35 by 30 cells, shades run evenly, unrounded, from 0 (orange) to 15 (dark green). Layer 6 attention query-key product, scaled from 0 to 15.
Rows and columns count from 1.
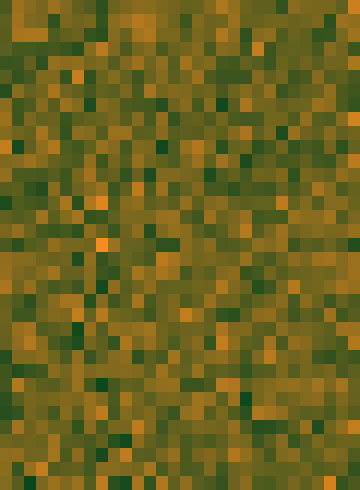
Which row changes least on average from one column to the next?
27
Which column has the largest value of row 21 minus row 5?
9
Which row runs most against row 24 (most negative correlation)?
23
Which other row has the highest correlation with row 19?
17
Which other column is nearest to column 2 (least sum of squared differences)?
20
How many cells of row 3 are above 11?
5
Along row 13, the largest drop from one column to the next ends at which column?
14
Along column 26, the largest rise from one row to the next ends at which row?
32
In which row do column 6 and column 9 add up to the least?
15
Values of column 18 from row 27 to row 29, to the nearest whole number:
10 11 6
